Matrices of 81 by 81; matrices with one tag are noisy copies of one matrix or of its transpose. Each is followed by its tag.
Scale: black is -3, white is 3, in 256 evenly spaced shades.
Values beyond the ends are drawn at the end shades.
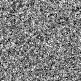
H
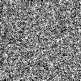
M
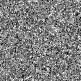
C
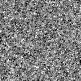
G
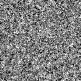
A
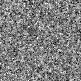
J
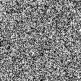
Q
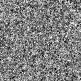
Q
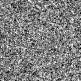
A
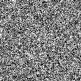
C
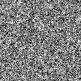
J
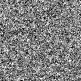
J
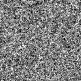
M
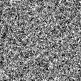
M
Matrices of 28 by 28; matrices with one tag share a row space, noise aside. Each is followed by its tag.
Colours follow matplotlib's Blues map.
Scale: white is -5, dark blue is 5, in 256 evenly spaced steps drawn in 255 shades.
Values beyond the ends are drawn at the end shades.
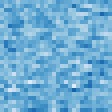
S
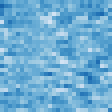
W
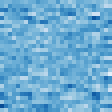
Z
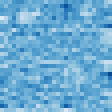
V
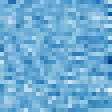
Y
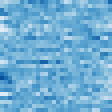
Z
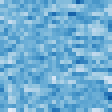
Y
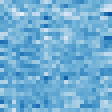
V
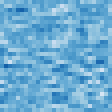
W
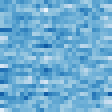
Z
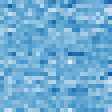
Y
